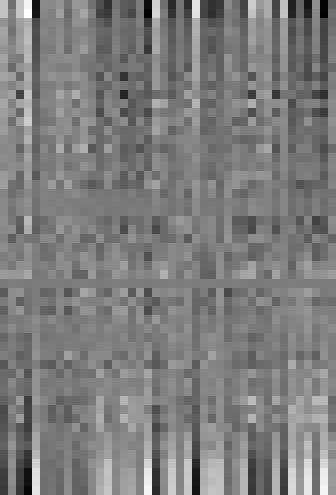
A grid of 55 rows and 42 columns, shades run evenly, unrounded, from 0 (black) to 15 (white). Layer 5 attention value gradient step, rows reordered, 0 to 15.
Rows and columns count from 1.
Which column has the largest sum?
4
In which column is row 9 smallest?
16
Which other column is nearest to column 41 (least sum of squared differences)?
5
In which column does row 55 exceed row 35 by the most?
19
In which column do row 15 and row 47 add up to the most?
32
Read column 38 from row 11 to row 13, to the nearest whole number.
6 7 6
